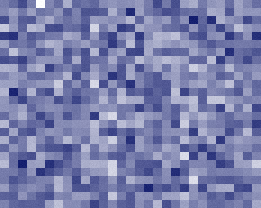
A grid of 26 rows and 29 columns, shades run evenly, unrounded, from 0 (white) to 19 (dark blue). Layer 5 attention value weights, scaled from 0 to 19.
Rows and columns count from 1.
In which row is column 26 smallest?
11
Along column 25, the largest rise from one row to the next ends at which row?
14
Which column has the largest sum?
3
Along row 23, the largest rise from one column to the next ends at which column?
23
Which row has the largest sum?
24
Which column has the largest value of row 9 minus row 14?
6
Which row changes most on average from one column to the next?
12
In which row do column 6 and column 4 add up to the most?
16
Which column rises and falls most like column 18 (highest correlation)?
17
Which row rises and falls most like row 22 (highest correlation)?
21
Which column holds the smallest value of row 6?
15
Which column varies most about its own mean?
13
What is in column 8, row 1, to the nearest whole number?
7
